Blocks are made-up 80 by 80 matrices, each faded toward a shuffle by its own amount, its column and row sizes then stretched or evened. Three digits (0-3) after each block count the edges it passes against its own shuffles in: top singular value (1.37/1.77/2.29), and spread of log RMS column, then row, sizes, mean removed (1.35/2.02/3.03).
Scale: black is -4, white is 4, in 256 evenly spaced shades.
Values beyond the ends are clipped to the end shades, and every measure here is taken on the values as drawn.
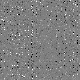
0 2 1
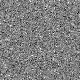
1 0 0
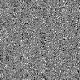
2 1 0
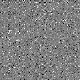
2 1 1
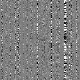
3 3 0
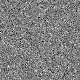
0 0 0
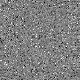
1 1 0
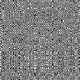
3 2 1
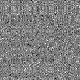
3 0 0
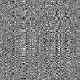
3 2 1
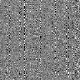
2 3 0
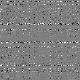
1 2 3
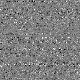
1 0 2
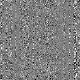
1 3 1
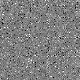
2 1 1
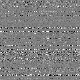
2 0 3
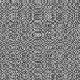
3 2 0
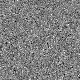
0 0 0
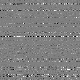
3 0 3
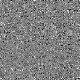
2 1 2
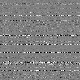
3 0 3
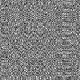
3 0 0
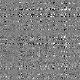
1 2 3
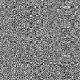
3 2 2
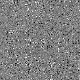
0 1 1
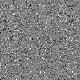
2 1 0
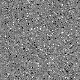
1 1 0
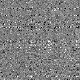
2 1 2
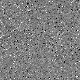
0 1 1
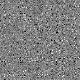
1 2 1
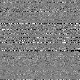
2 0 3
